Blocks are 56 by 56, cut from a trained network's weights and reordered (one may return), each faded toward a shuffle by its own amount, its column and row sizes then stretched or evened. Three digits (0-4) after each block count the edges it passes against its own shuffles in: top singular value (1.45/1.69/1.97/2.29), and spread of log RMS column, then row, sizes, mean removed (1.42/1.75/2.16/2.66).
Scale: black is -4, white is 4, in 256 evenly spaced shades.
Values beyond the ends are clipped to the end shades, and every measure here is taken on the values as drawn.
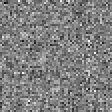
2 0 1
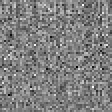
2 1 2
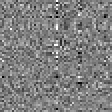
3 2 2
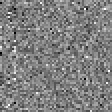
1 1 0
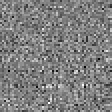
3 1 3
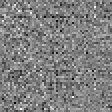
1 2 1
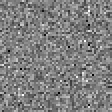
1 0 1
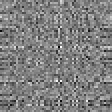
4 3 3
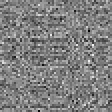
3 0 0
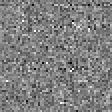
1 1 2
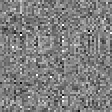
3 2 0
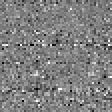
1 1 3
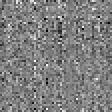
2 3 2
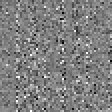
0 4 0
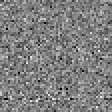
1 0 1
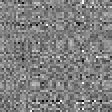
3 1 3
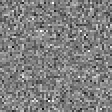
1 0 2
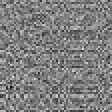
4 0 1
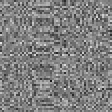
4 1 2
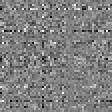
1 2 4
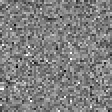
0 0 1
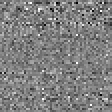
1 0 4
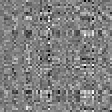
4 4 2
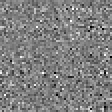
0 2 3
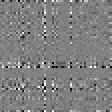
4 3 4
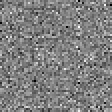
2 1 0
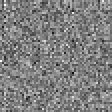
2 0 0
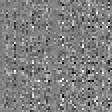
1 4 2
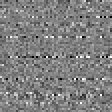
3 0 4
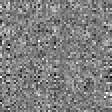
2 3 1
